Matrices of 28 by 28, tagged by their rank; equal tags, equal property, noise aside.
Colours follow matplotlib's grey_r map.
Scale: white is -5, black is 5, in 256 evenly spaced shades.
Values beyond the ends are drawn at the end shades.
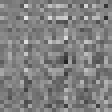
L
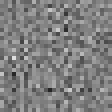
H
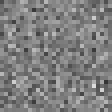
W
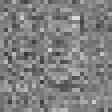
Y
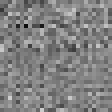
W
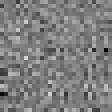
Y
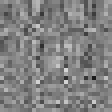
Y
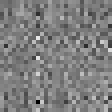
H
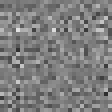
Y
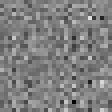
L
